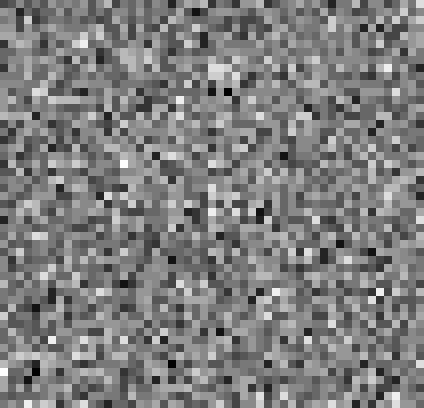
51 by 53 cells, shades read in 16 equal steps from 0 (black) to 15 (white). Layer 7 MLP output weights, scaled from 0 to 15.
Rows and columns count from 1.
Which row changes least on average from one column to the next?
7
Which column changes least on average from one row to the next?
52
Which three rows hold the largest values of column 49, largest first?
9, 25, 21
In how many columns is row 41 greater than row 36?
28
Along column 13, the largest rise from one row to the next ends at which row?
26
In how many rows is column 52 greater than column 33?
21
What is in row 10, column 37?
10
